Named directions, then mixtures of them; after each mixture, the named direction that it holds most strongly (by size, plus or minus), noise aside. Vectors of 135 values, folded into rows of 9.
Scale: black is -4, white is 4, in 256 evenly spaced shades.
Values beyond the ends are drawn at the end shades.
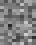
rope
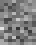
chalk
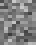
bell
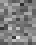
chalk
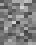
bell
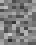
bell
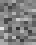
chalk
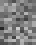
chalk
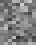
bell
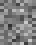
rope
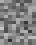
bell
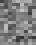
bell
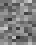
chalk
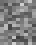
rope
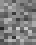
chalk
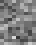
chalk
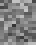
bell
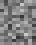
rope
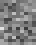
chalk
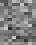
bell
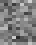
chalk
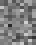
rope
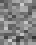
bell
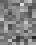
rope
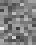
chalk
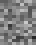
rope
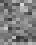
bell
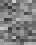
chalk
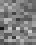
chalk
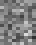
rope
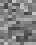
bell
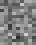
rope
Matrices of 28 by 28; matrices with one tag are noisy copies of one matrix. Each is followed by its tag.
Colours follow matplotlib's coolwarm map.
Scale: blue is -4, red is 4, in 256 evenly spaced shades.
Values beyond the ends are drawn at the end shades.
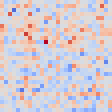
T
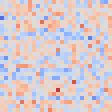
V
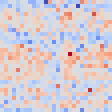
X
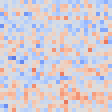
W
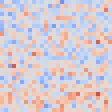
W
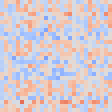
V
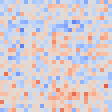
W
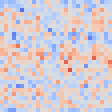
X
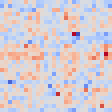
X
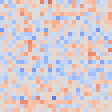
V
